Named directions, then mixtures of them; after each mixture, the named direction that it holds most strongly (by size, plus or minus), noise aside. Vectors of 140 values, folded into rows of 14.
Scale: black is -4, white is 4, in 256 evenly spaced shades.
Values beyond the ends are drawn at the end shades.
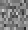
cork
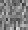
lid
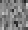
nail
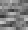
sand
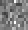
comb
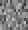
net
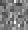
comb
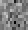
comb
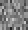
net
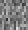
lid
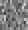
net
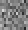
cork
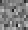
nail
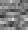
sand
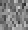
net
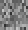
lid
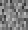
net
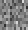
lid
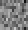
cork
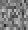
cork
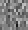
net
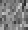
net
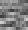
sand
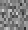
cork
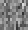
lid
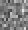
cork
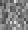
comb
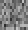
lid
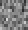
net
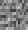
sand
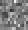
comb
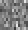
nail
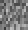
lid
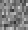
lid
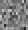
cork
